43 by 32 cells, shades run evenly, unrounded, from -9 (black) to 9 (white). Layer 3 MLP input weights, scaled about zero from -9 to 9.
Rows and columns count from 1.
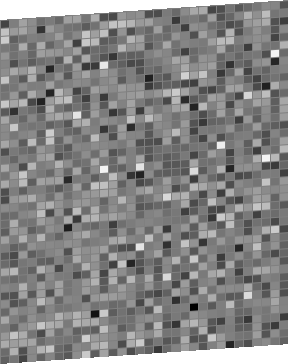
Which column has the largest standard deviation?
22
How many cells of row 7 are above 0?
13
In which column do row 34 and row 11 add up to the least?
12
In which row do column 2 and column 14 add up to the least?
30
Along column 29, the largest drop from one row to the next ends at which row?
27
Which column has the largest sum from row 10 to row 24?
11
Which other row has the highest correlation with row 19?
10
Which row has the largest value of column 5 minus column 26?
21
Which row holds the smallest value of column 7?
32
